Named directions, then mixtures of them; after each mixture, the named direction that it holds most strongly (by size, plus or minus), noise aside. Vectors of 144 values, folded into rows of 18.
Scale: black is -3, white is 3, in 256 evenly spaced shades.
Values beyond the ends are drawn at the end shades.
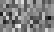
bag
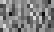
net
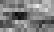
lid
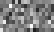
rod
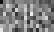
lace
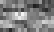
lid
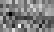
bag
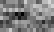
lid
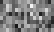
net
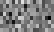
bag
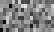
rod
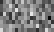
lace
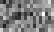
net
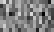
net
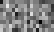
lace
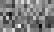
bag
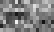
lid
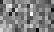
lace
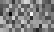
rod
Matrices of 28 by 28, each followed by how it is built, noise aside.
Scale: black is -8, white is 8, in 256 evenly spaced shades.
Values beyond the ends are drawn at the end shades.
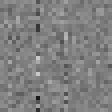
uneven columns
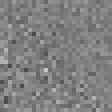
lower triangular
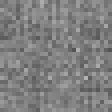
blocks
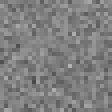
noise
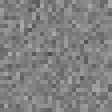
noise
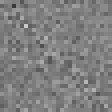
banded
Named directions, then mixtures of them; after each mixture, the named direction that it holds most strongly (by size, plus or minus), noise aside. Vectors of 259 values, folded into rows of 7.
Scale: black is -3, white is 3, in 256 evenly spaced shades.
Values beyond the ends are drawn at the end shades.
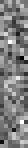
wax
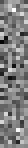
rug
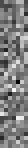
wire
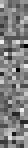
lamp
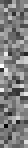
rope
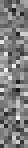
rope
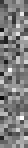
wire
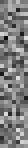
rug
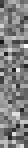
lamp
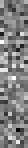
rug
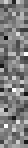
rope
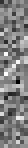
wire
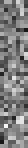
wire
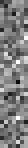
rope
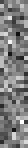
wax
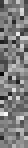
wire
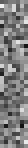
lamp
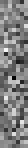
wire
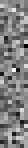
lamp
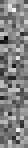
rug
